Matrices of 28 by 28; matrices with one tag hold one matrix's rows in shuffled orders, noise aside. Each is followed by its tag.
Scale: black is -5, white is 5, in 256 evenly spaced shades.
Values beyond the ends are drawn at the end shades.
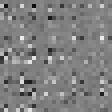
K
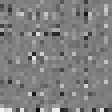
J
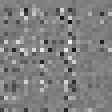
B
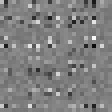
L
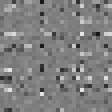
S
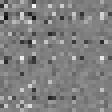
K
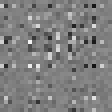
L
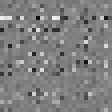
J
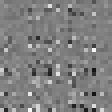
L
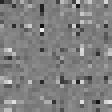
S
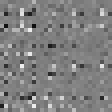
K
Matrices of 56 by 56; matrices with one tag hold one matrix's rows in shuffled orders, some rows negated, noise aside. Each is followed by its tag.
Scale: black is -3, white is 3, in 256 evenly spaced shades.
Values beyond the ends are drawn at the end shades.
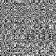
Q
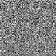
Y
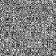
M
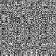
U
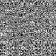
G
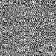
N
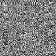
N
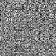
Q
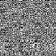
G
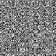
Y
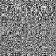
U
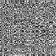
Q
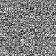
G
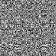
U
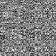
G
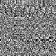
Q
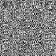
N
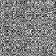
M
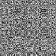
U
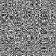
U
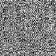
N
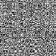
G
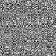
M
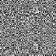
Y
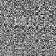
Q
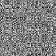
M
